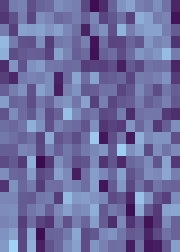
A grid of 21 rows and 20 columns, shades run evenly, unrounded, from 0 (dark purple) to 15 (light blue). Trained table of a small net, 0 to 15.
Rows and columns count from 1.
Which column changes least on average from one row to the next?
3
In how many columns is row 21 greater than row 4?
11
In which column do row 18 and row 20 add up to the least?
15
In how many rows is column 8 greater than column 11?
10
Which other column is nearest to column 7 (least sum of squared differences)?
19
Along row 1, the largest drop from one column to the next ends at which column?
20
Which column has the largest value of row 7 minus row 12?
9
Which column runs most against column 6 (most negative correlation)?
7
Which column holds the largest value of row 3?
14
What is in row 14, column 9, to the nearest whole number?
5
